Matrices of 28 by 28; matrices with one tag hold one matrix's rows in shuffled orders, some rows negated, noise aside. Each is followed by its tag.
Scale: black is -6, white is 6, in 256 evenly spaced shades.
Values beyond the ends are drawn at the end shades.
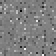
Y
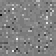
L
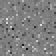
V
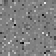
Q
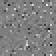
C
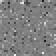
Q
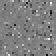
C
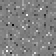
V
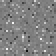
V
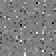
Y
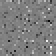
C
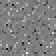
V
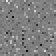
V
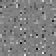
Y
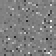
C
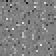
V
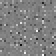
Y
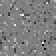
Q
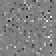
C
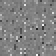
Y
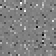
Y
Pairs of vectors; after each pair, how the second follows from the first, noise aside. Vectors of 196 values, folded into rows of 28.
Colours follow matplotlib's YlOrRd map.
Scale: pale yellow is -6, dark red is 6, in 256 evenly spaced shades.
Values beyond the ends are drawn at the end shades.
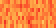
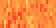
negated, partly zeroed.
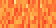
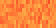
reversed, shrunk.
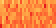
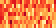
reversed, scaled up.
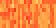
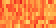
wrapped around.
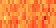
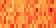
reversed, negated.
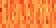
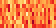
reversed, scaled up.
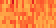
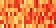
wrapped around, negated, scaled up.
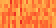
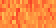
negated, partly zeroed.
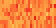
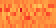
reversed, partly zeroed.
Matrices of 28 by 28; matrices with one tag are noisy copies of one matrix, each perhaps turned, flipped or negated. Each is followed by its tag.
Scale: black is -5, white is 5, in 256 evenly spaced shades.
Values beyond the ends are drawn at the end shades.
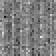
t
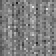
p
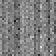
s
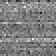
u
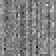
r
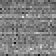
u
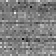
u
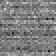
r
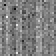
s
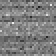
s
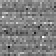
p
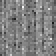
t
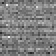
r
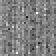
p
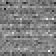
r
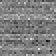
s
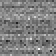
s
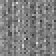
p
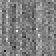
s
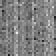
u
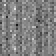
s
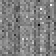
s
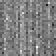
r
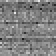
u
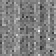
s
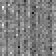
r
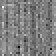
r
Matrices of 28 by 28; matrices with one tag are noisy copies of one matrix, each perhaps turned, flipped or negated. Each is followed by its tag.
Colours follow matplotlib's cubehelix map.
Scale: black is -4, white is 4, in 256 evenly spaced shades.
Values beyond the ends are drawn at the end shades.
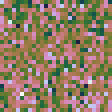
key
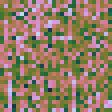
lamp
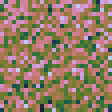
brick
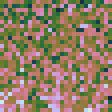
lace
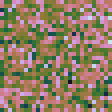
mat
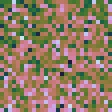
brick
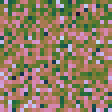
brick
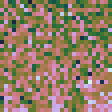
lace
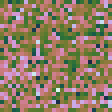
lamp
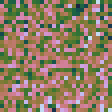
brick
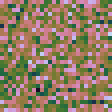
lamp
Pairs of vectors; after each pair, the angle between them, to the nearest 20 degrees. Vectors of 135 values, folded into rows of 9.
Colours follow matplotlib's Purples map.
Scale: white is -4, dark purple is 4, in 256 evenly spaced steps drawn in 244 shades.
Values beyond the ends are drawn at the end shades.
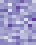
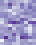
120 degrees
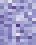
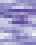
100 degrees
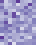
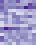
60 degrees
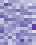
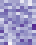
40 degrees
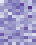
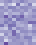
100 degrees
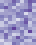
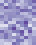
40 degrees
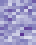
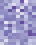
80 degrees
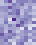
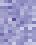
20 degrees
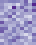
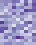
40 degrees
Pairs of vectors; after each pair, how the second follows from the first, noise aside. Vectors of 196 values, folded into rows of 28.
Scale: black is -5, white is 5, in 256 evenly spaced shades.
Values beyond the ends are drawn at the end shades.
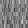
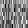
scaled up.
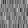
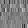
reversed, partly zeroed.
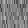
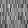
wrapped around.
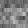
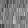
partly zeroed.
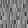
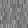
negated, shrunk.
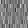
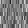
wrapped around.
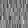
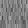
negated, shrunk.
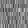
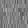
negated, shrunk.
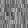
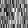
scaled up.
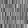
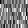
reversed, negated, scaled up.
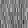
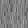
negated, shrunk.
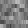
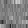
partly zeroed.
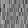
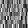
reversed, negated, scaled up.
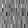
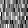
reversed, negated, scaled up.
